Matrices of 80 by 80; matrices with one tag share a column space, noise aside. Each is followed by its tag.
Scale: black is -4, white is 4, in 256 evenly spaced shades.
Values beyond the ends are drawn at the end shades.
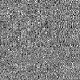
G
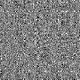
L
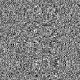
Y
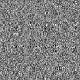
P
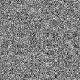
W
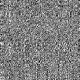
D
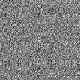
Y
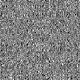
D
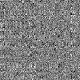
G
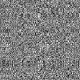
Y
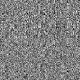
G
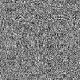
W
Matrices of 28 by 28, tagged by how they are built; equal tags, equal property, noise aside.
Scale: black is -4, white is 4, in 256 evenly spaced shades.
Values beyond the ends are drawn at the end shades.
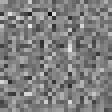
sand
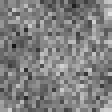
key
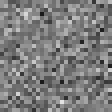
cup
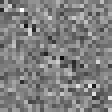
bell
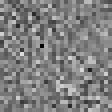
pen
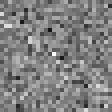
pen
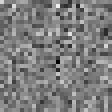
sand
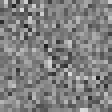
pen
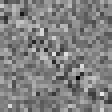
bell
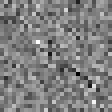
bell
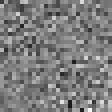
pen
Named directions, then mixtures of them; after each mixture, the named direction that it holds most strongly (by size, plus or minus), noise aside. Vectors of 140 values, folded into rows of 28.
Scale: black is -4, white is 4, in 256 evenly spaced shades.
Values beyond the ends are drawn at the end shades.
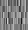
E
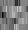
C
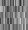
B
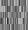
E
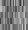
B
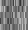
B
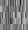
B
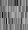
E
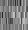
E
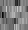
C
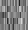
E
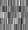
E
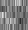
C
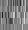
E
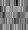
B
